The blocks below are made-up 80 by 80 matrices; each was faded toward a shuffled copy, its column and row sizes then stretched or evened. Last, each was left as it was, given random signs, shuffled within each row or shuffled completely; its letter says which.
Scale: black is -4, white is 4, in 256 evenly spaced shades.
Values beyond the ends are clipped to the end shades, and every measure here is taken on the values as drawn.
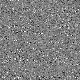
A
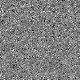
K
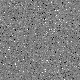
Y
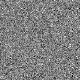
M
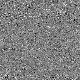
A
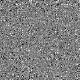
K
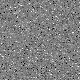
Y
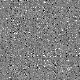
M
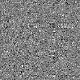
K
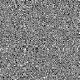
K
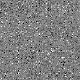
K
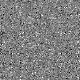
M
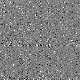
K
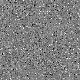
A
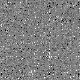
M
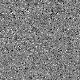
A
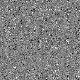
M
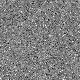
Y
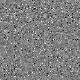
K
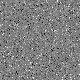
Y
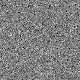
A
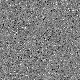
Y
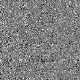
K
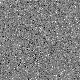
Y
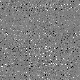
M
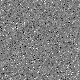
Y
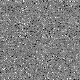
A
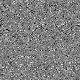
A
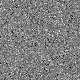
Y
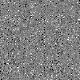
K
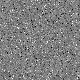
Y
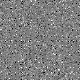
M
